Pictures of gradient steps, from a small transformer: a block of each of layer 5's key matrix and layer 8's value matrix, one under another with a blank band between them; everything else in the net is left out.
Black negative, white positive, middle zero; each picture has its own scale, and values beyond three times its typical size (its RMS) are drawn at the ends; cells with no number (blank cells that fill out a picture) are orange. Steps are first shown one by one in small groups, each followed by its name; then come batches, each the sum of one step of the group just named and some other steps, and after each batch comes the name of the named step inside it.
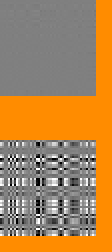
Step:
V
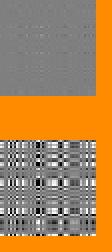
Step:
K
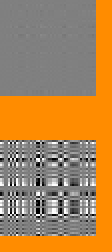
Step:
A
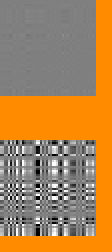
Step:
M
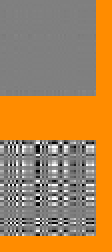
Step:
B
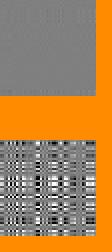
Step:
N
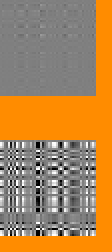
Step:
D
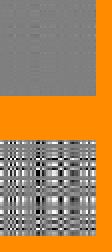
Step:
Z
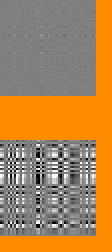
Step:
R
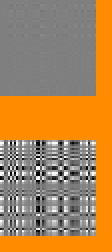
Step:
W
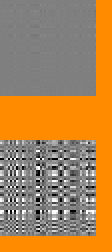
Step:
Z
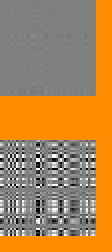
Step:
V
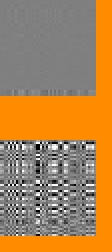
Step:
B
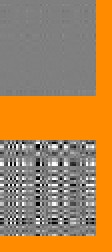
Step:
B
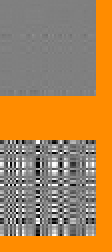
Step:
M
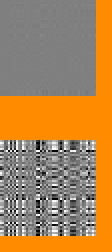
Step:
W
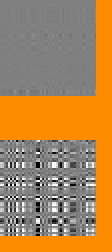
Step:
N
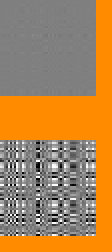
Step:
A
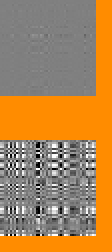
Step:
K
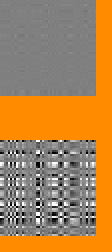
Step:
V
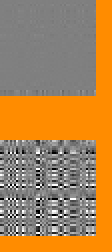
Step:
A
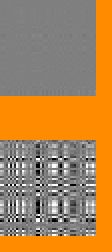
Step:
A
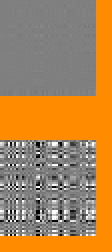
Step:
K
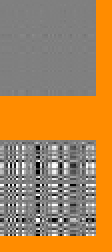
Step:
M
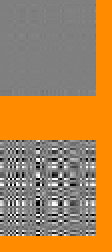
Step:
A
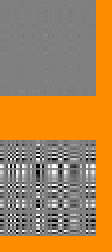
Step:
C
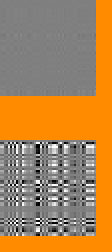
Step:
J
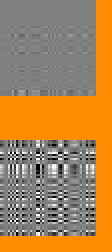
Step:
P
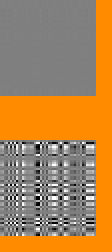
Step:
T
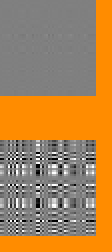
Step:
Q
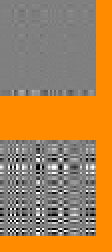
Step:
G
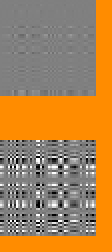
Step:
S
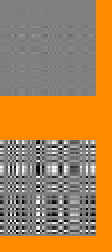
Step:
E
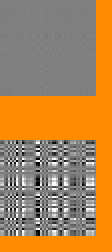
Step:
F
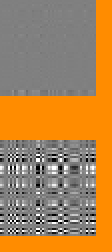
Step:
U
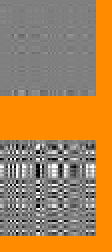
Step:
P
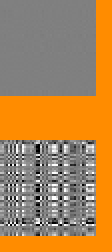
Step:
T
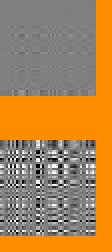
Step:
P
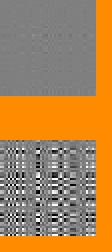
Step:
E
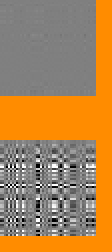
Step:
C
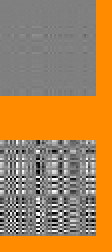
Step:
E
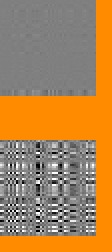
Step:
G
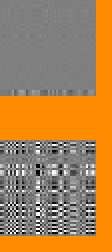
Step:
G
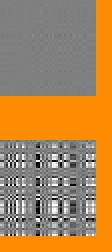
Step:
F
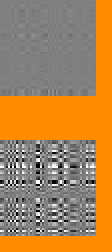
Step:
G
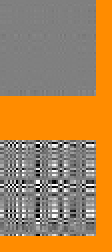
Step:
J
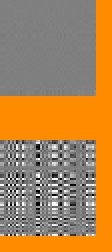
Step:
J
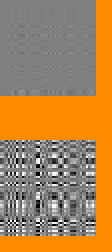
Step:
S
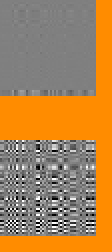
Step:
G
